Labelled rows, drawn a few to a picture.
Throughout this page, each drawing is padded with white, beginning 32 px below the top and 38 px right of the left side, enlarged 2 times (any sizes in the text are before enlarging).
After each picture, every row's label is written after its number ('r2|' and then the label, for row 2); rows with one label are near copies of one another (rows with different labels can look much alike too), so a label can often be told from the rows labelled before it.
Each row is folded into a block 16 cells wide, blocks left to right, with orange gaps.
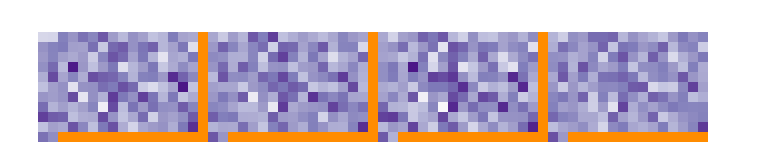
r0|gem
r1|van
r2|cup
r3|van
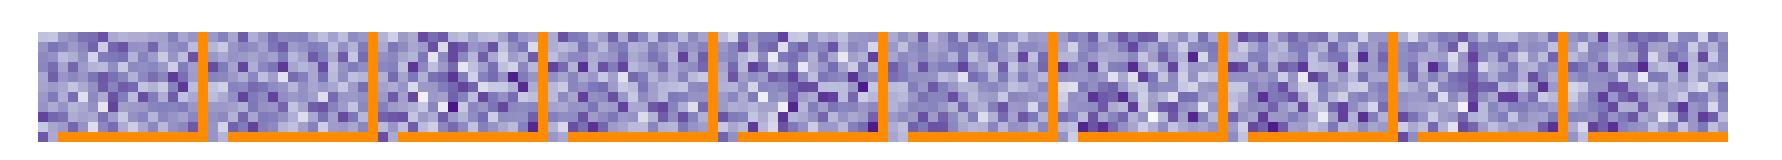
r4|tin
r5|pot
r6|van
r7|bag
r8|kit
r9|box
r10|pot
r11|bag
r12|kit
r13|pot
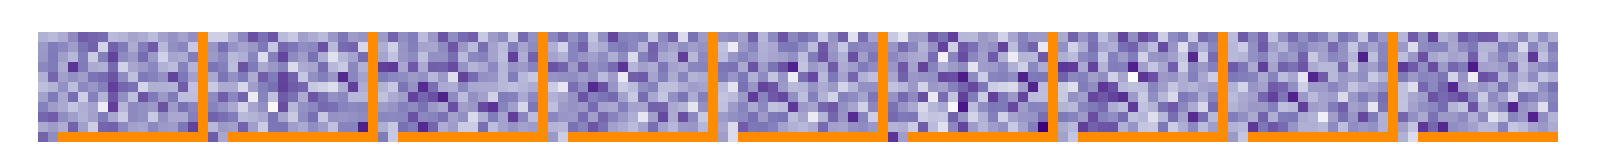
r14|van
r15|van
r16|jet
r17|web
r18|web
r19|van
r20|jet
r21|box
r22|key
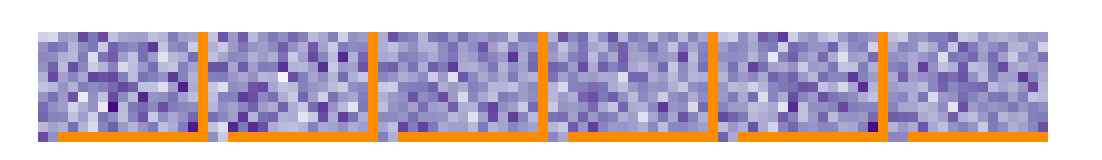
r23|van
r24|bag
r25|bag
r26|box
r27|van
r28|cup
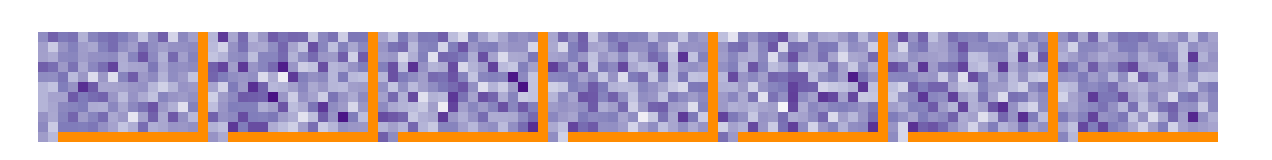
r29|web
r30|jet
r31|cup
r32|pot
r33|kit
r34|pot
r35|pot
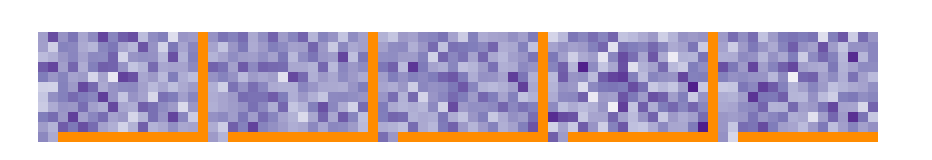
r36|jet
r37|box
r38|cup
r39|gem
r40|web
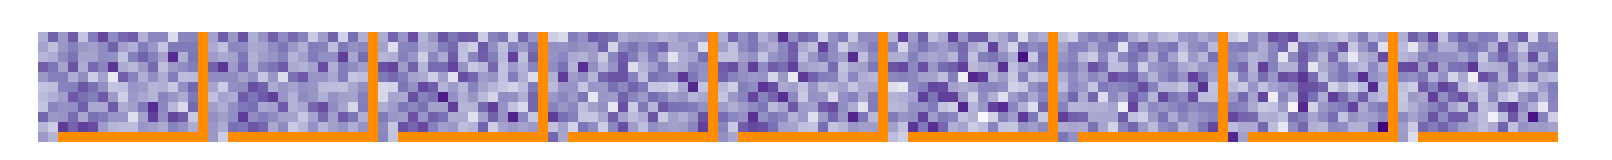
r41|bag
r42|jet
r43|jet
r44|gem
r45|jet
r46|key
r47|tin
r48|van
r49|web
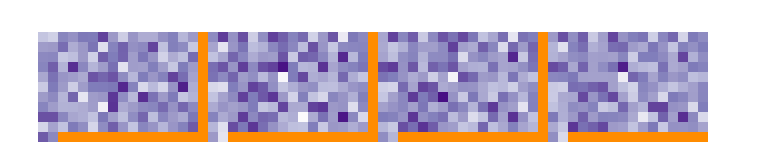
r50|tin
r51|web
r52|jet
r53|web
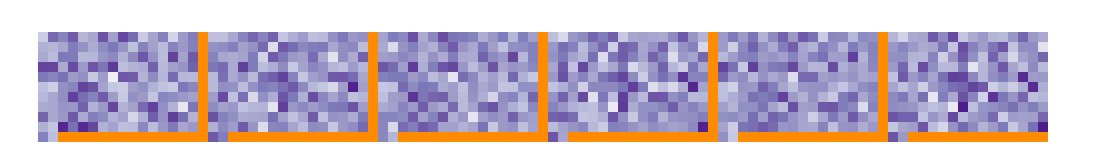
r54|bag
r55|tin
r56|pot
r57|van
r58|box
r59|van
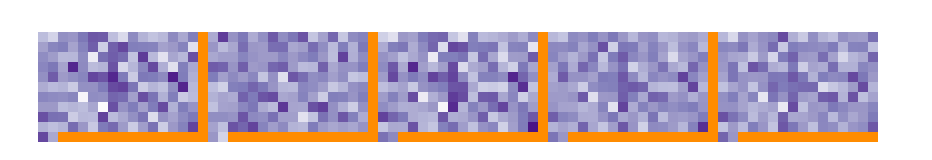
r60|cup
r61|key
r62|cup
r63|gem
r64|kit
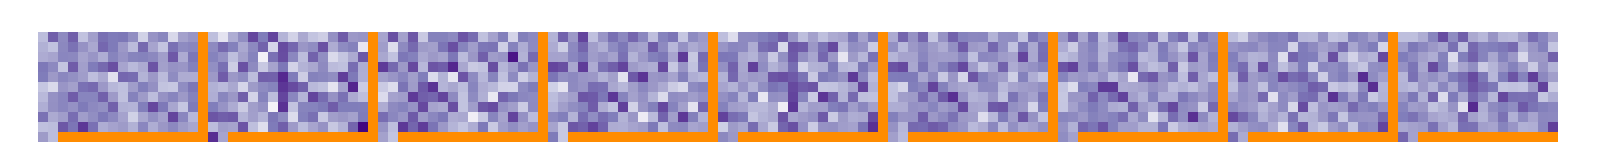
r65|bag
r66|van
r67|pot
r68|box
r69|kit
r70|jet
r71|jet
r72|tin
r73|van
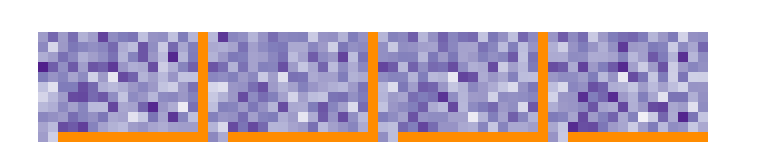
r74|key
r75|bag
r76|box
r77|pot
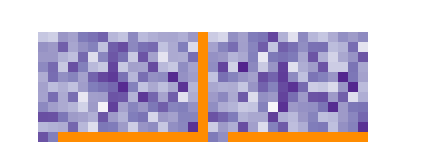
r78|cup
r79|cup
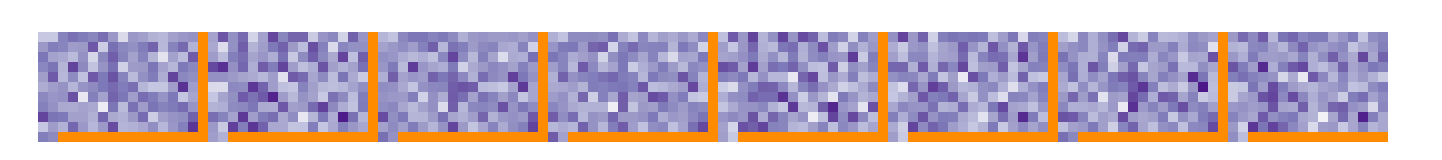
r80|gem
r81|jet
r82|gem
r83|kit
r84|box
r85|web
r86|cup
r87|pot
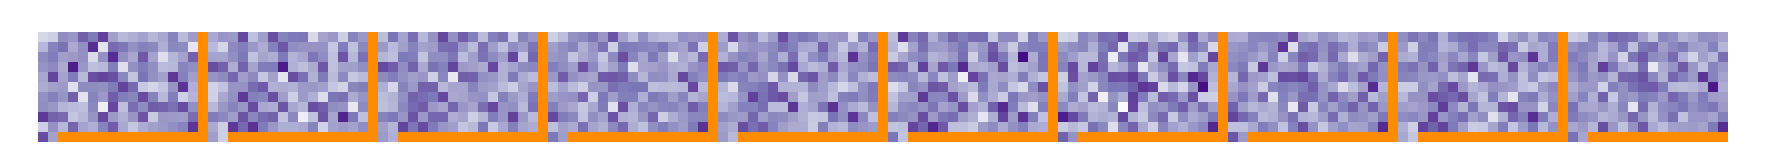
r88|gem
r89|pot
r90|jet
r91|gem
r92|key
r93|bag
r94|tin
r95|gem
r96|pot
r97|gem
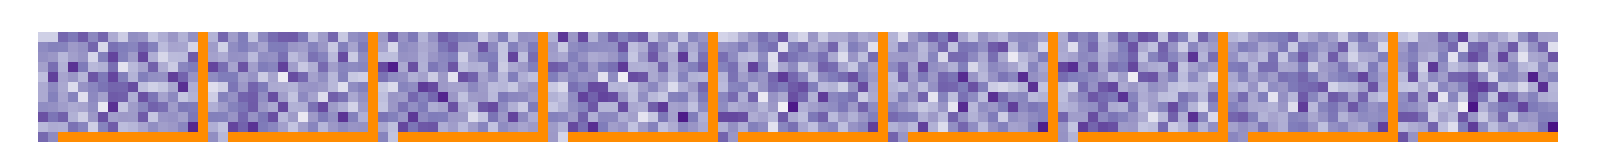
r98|gem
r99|pot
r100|jet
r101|key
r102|tin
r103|van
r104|jet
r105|van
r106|van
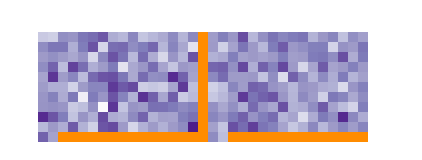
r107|kit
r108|pot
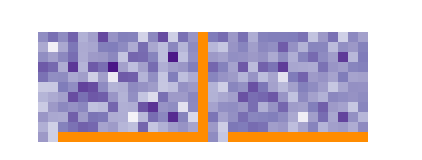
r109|web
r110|web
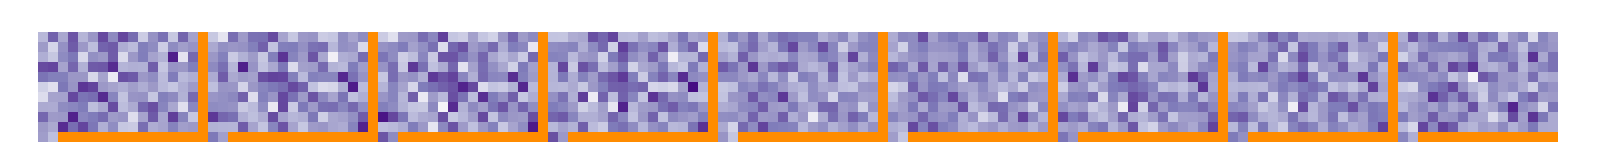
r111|jet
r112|gem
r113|tin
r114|van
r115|pot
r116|pot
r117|gem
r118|van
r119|bag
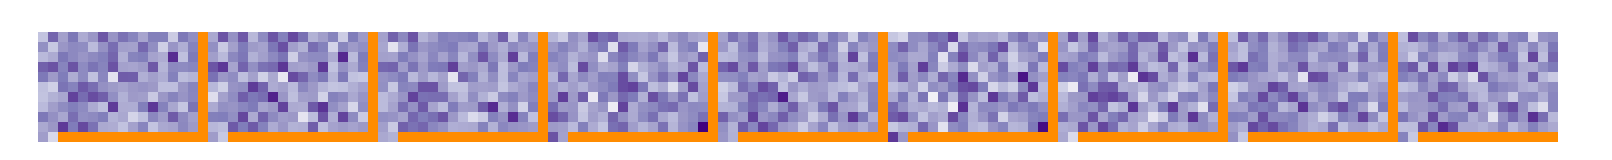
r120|key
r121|jet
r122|web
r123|van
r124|jet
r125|van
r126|key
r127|jet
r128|bag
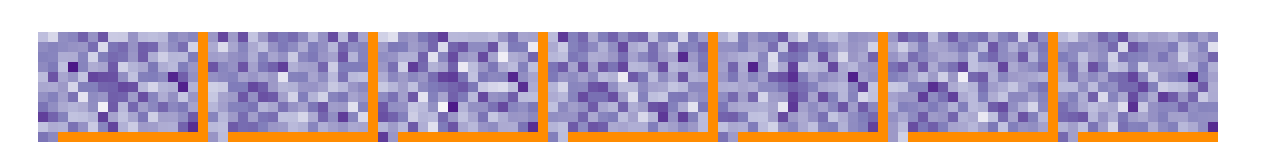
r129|gem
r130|web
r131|van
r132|bag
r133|cup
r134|web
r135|van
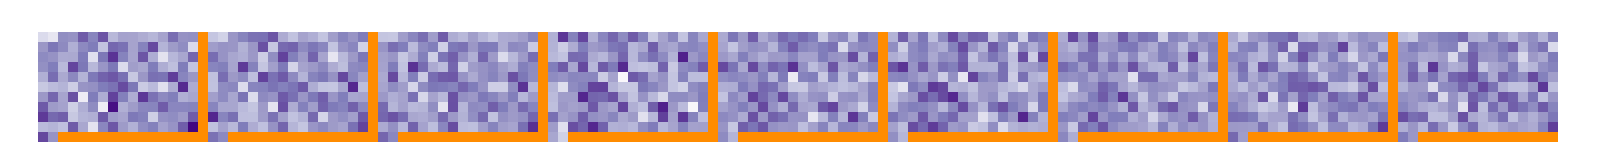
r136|van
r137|gem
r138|gem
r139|bag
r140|pot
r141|jet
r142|box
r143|van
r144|gem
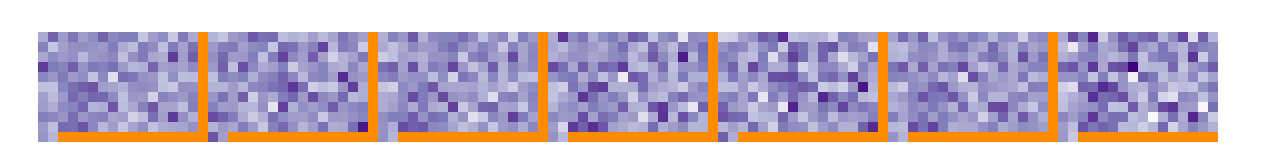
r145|key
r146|van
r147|pot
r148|bag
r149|van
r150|bag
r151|web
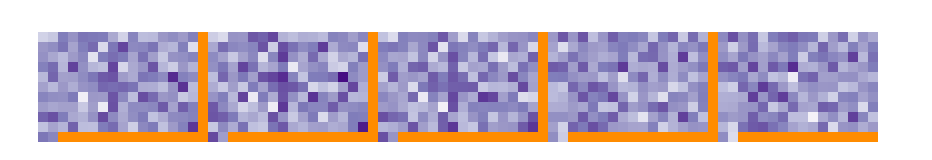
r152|cup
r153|van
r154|kit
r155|web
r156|web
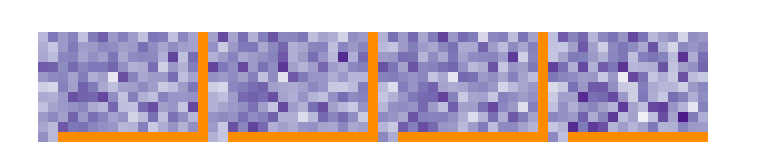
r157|box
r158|key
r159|box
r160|bag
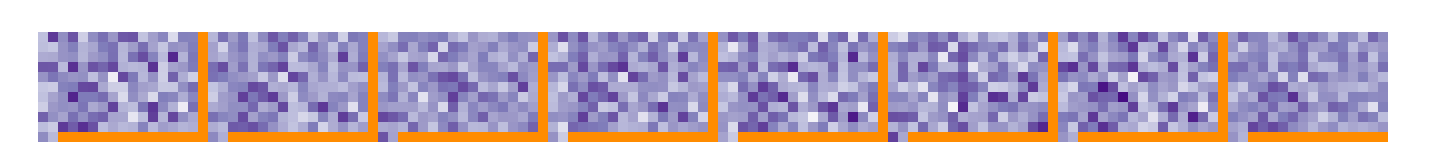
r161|bag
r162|jet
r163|tin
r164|web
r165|web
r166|kit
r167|jet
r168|jet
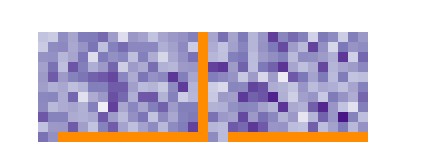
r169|cup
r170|jet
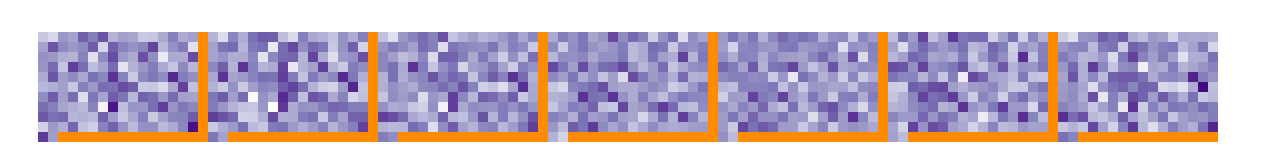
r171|van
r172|cup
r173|tin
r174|key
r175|pot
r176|key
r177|gem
